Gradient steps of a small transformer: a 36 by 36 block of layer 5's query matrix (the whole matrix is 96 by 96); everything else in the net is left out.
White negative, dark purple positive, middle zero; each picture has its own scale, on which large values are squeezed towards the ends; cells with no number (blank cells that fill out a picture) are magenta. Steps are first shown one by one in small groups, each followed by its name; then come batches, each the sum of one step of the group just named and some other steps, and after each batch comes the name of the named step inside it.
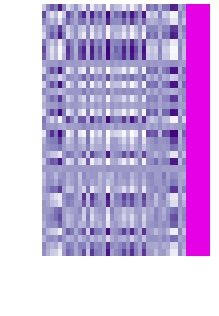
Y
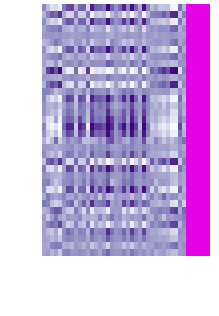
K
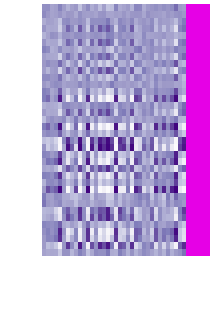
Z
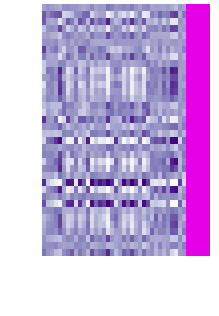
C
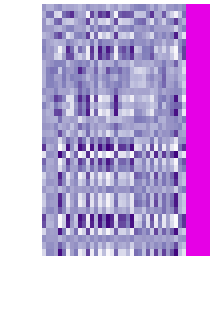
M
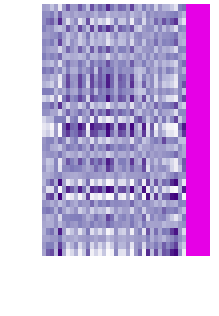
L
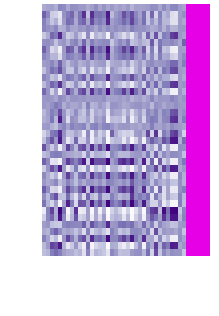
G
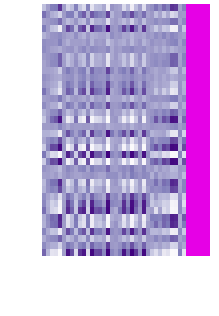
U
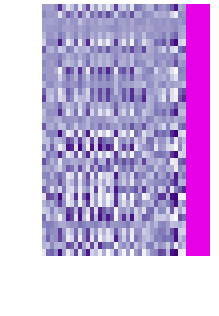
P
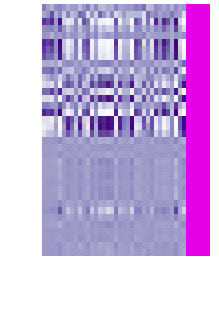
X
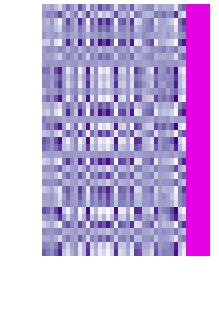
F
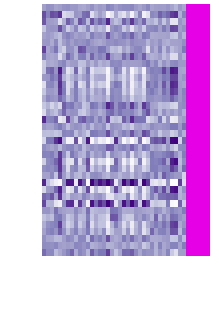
C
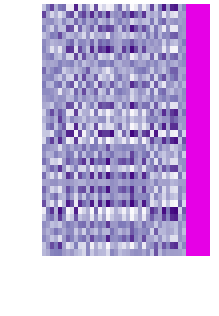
G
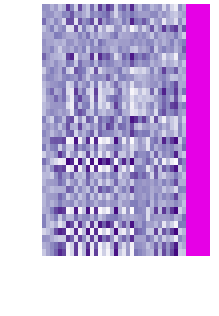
M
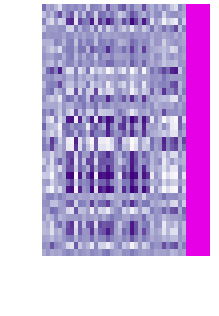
K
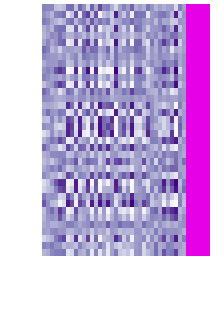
G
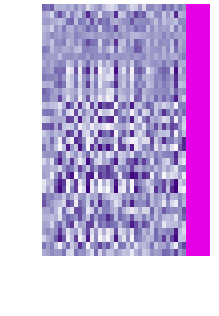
Z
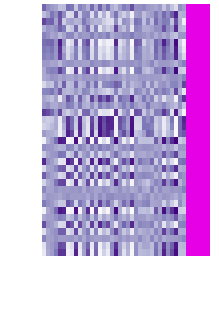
X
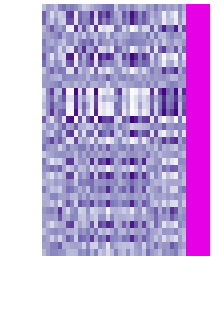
G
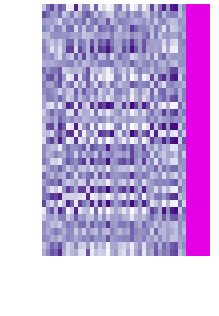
G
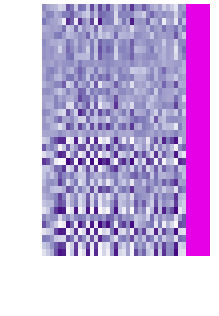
M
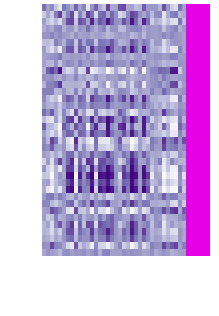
K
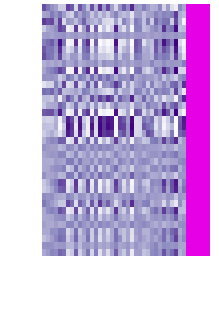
X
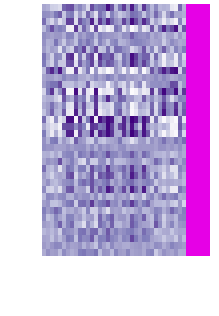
K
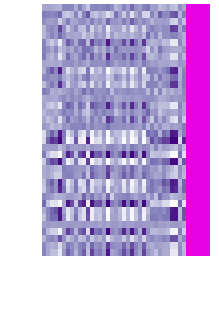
Y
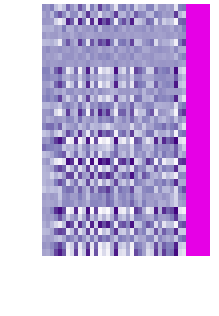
F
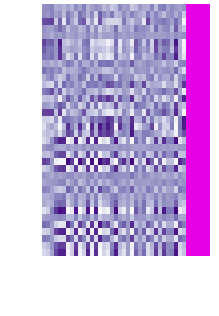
X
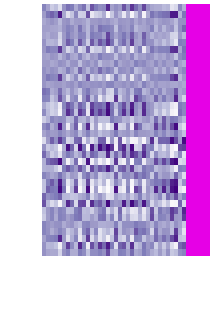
Z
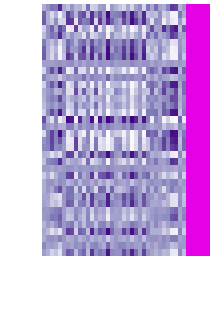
Y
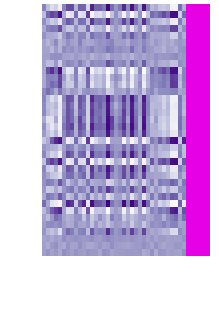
K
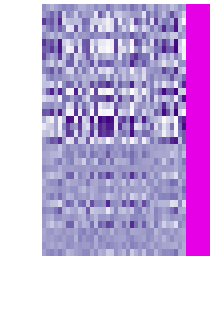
X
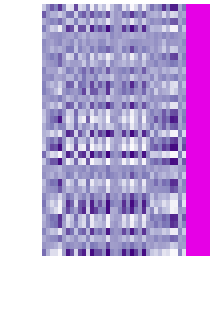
U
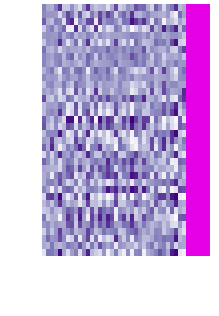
P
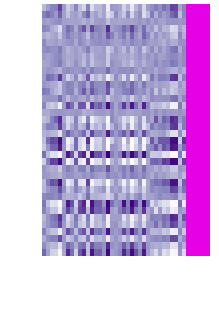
U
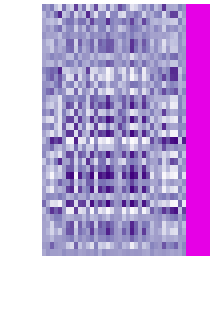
K
